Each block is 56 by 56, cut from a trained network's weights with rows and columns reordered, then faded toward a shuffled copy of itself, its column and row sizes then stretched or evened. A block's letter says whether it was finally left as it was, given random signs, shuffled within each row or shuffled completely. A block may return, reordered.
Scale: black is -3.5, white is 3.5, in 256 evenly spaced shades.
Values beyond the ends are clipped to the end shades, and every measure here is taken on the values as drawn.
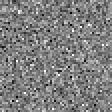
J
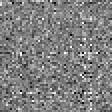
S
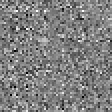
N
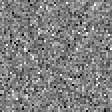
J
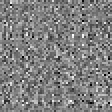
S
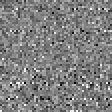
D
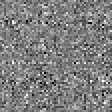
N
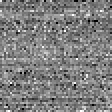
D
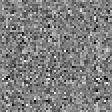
N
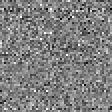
D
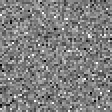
J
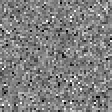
J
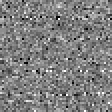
D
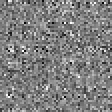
N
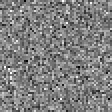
J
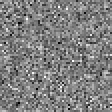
J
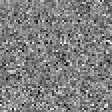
D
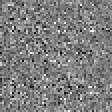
N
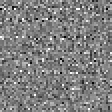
D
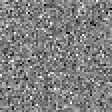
J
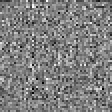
N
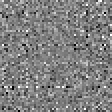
N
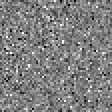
J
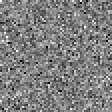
J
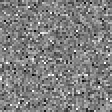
J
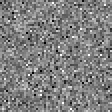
J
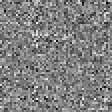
N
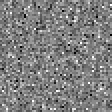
J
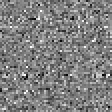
D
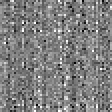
S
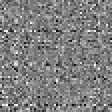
S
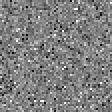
J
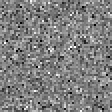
J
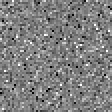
J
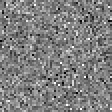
J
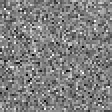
J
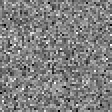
J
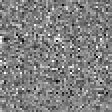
N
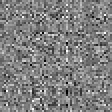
S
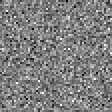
J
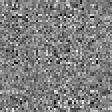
S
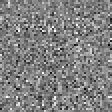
N
